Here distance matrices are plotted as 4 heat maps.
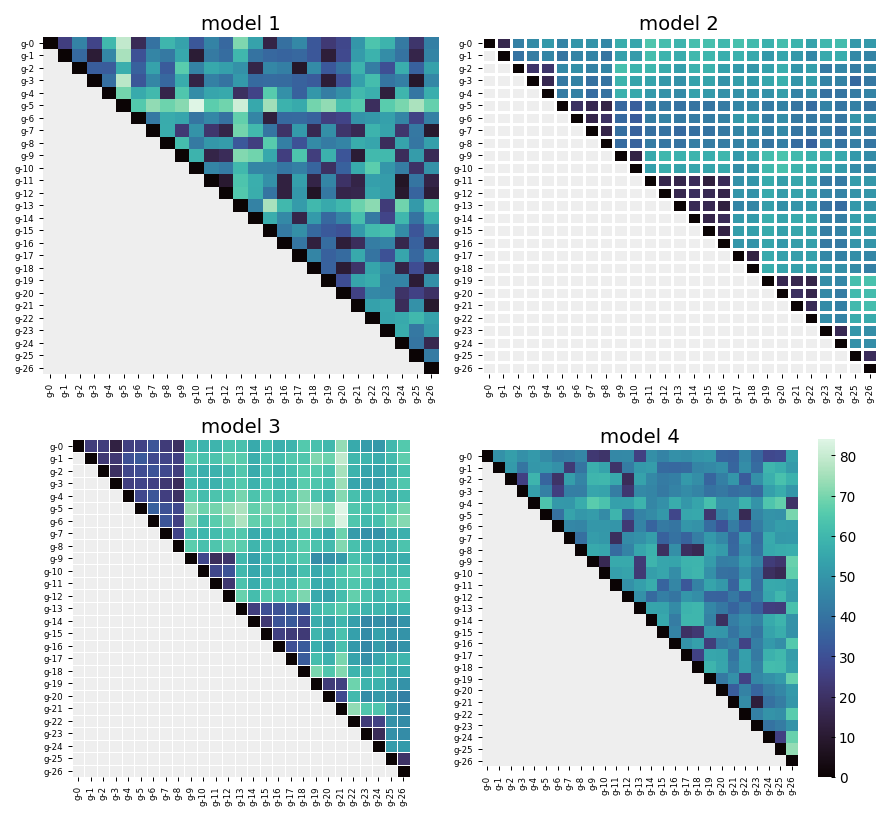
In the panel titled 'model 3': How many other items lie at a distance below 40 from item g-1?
8
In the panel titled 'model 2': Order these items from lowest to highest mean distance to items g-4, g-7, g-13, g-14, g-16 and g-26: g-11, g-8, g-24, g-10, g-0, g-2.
g-11, g-8, g-24, g-2, g-10, g-0
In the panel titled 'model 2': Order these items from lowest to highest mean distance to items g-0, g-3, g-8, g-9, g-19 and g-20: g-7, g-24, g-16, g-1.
g-7, g-1, g-24, g-16
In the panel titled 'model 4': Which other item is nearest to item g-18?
g-8
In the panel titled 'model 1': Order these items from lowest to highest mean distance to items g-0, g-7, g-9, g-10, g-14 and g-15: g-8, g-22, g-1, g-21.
g-1, g-21, g-8, g-22
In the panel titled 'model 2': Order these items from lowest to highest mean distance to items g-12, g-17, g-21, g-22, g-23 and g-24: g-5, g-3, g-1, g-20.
g-20, g-5, g-3, g-1
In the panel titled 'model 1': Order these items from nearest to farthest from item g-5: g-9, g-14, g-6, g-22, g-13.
g-22, g-14, g-6, g-9, g-13
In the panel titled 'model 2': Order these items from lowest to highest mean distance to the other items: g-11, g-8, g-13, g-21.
g-8, g-13, g-11, g-21
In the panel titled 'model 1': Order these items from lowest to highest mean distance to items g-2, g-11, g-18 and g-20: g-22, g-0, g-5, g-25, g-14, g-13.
g-25, g-0, g-14, g-22, g-13, g-5
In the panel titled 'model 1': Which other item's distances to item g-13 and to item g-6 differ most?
g-15
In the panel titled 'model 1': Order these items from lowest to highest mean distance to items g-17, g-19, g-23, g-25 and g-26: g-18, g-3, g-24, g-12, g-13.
g-3, g-18, g-12, g-24, g-13
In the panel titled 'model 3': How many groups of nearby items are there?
6
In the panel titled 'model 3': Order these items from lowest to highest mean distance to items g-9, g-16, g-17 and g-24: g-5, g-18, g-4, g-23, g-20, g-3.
g-23, g-18, g-20, g-3, g-4, g-5
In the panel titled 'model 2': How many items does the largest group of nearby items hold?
6
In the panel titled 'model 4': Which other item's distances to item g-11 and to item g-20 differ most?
g-14
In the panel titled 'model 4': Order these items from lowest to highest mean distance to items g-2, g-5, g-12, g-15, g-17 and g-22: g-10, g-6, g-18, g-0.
g-6, g-18, g-0, g-10
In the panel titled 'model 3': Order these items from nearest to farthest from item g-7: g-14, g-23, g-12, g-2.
g-2, g-23, g-14, g-12
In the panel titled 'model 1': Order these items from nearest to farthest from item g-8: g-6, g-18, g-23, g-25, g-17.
g-23, g-17, g-25, g-18, g-6
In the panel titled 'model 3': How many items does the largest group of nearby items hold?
9
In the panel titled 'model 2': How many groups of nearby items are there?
9
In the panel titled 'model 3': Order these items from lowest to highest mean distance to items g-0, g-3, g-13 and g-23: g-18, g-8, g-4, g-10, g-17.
g-8, g-4, g-17, g-18, g-10
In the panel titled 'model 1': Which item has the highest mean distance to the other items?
g-5
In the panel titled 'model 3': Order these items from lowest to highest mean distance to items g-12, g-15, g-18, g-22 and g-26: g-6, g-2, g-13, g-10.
g-13, g-10, g-2, g-6
